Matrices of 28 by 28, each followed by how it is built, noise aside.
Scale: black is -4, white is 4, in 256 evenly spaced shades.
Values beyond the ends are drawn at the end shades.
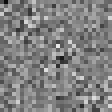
block diagonal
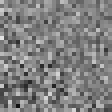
lower triangular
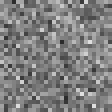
Toeplitz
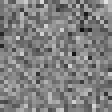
Toeplitz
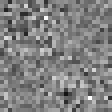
block diagonal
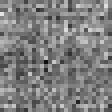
blocks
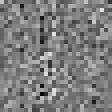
uneven columns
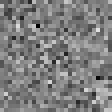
block diagonal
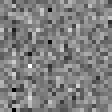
uneven columns
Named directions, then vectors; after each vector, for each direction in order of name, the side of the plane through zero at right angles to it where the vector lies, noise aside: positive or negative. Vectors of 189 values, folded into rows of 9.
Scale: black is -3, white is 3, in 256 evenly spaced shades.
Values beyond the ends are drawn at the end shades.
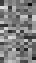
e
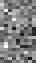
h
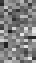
positive, negative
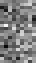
negative, negative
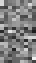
negative, positive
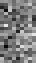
negative, negative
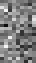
positive, positive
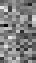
positive, positive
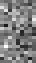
positive, positive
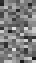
positive, negative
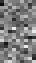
positive, negative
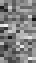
negative, negative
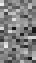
negative, positive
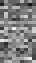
positive, negative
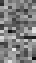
positive, negative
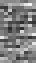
negative, negative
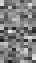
negative, positive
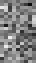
positive, positive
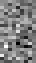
positive, positive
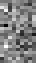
positive, positive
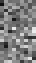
positive, negative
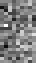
negative, negative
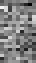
positive, positive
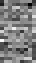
positive, negative
